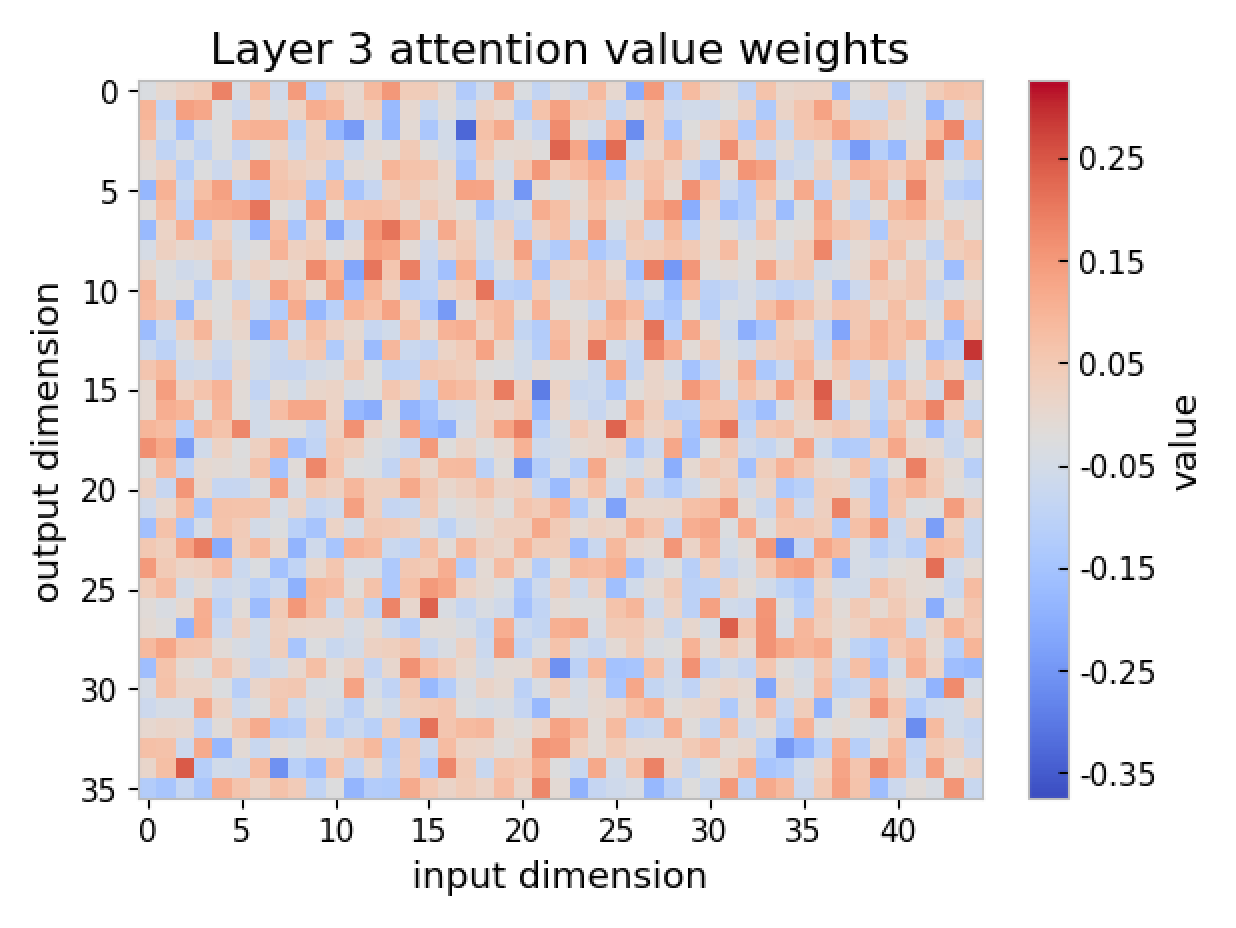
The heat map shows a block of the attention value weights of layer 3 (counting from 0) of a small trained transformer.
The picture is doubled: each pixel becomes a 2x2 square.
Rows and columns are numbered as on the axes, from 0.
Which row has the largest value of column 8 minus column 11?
16
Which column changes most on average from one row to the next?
33
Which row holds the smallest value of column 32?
12
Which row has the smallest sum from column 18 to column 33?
19
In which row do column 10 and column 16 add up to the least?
11
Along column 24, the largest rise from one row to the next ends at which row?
4
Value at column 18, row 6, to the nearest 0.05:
-0.15
